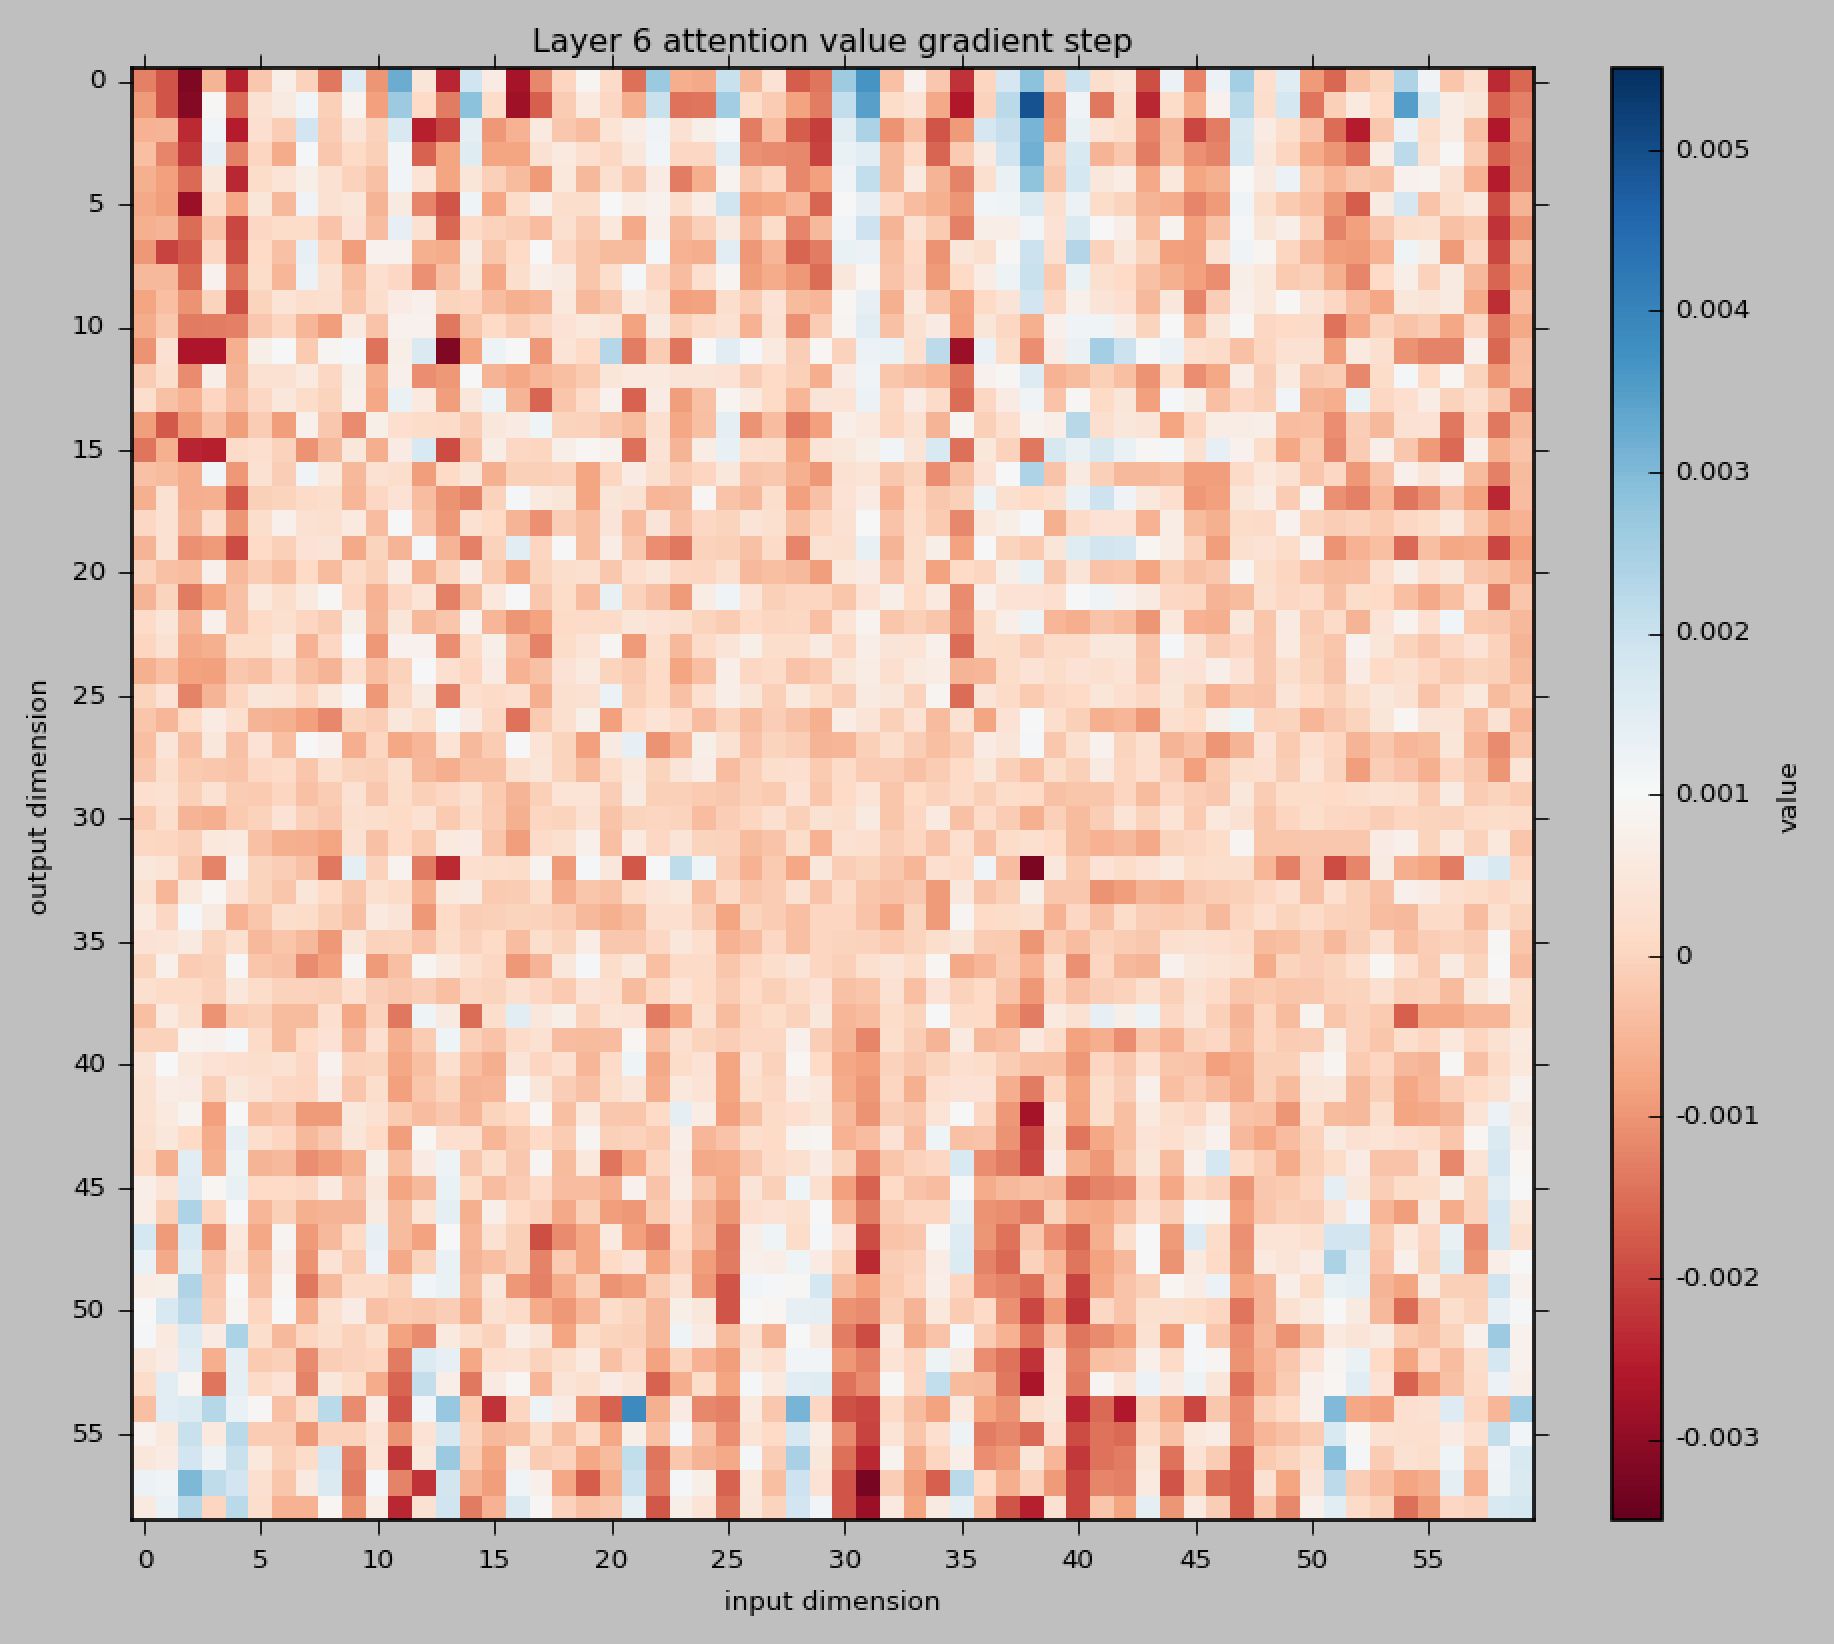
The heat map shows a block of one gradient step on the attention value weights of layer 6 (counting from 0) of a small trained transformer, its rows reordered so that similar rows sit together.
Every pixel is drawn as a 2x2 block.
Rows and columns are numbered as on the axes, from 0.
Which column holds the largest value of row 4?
38
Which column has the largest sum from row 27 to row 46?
58
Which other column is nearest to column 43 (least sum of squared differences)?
16
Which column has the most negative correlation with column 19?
8
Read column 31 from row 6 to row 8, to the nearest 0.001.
0.002 0.001 0.001
